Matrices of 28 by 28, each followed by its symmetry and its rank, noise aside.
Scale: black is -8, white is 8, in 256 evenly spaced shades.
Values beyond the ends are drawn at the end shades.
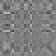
no symmetry, rank two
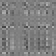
no symmetry, rank two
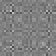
symmetric, rank two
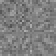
symmetric, rank four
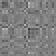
symmetric, rank two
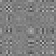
symmetric, rank two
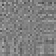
antisymmetric, rank four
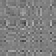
no symmetry, rank two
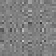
antisymmetric, rank two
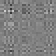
antisymmetric, rank two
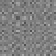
symmetric, rank three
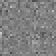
antisymmetric, rank four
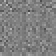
no symmetry, rank four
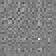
symmetric, rank three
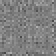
no symmetry, rank four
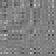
symmetric, rank two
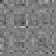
symmetric, rank three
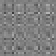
no symmetry, rank two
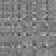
antisymmetric, rank two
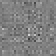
no symmetry, rank two
